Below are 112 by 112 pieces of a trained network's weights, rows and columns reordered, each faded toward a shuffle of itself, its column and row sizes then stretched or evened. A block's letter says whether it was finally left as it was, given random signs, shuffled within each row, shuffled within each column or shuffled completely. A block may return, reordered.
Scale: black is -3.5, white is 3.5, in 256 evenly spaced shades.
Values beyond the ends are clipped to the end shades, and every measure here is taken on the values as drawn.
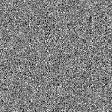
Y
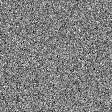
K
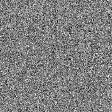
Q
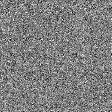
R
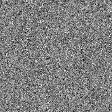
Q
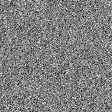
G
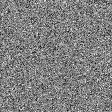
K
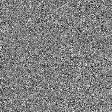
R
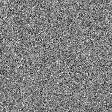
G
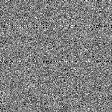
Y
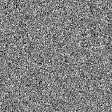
R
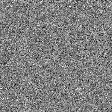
G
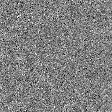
Q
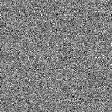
Y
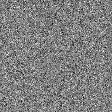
Q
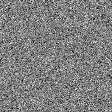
G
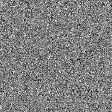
R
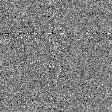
R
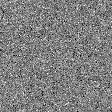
K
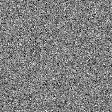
Q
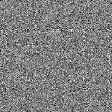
Y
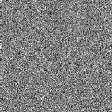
Y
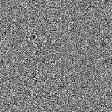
Y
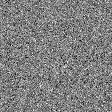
K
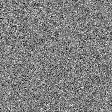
K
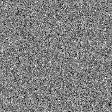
Q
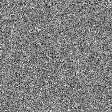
G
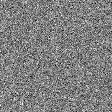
K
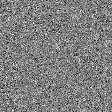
Q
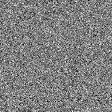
G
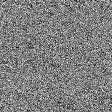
G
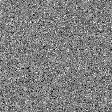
G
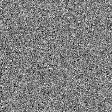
Q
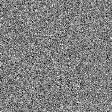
Q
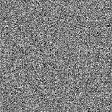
Y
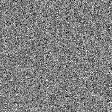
Q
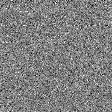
G
